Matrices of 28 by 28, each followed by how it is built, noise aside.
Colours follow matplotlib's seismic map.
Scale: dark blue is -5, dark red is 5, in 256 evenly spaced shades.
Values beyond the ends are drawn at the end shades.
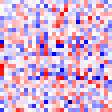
low rank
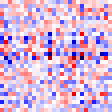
low rank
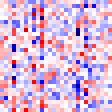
uneven columns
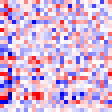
low rank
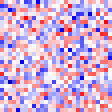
repeating rows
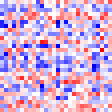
blocks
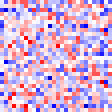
repeating rows
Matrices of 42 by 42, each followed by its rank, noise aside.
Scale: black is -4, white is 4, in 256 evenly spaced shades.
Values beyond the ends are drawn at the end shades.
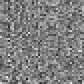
six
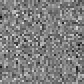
eight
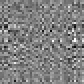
four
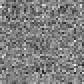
six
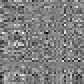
four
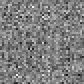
seven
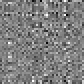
four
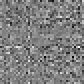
five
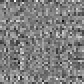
four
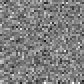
eight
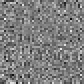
four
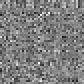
eight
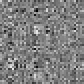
four
